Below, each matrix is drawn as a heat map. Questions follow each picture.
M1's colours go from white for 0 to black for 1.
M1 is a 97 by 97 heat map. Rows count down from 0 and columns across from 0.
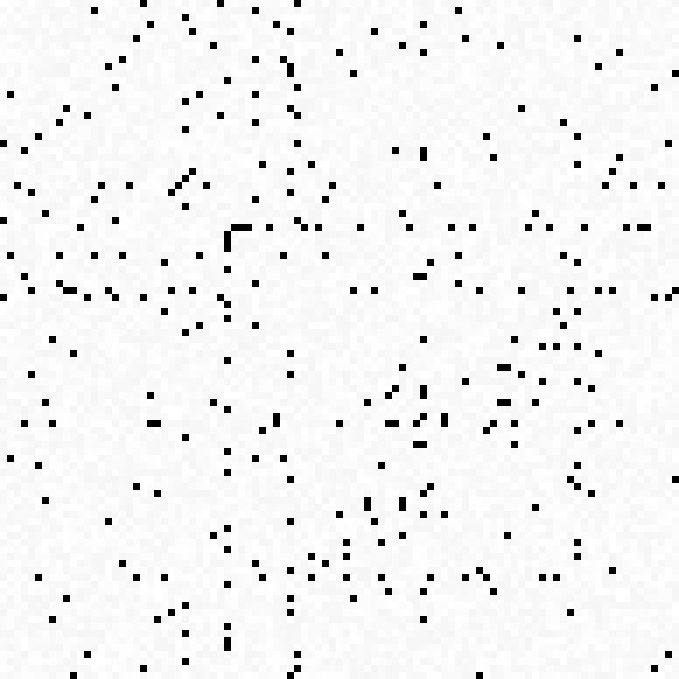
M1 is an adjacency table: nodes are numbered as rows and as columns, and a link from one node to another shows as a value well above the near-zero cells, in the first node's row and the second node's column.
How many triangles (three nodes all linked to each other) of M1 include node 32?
0
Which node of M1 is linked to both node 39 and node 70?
node 60
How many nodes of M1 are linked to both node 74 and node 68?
1
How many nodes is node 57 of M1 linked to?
6
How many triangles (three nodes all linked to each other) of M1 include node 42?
7
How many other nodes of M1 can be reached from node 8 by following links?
9
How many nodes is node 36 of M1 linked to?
9
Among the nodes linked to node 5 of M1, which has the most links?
node 82
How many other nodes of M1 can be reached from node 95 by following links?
7
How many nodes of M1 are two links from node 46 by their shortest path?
6
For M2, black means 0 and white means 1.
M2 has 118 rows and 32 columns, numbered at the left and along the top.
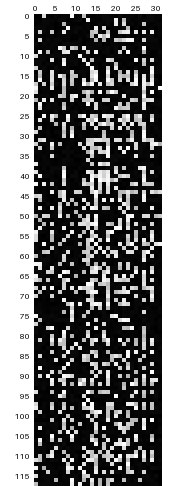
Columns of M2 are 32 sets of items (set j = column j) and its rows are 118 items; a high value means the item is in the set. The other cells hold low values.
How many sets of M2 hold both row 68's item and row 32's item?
8
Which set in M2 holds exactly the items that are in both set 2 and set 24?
28
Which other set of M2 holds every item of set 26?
22
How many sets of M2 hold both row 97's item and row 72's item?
3
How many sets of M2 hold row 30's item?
5
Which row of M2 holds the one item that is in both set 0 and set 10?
65
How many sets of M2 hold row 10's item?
2
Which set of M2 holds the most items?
27
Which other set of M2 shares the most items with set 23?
15
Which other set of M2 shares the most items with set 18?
14
